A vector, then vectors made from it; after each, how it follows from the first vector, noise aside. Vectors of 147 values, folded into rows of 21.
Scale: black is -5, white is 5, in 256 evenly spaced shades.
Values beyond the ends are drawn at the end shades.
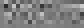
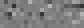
negated, partly zeroed.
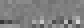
reversed, negated, partly zeroed.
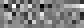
scaled up.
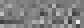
reversed, negated.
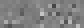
reversed, partly zeroed.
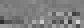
reversed, negated, partly zeroed.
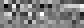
scaled up.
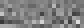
reversed, negated.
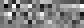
scaled up.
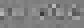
reversed, negated, partly zeroed.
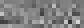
reversed, negated.
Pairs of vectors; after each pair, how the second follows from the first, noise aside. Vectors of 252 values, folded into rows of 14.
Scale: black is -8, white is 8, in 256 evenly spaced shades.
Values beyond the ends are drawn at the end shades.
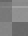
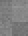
shrunk.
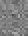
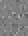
partly zeroed.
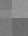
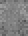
wrapped around, negated, partly zeroed.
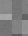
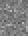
shuffled.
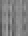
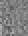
sign-scrambled.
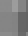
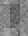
wrapped around.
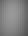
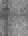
wrapped around.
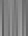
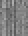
wrapped around.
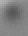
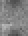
wrapped around.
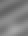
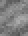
wrapped around.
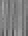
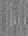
wrapped around, negated, shrunk.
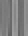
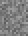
shuffled.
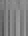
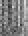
reversed, negated, scaled up.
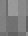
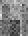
reversed, negated, scaled up.
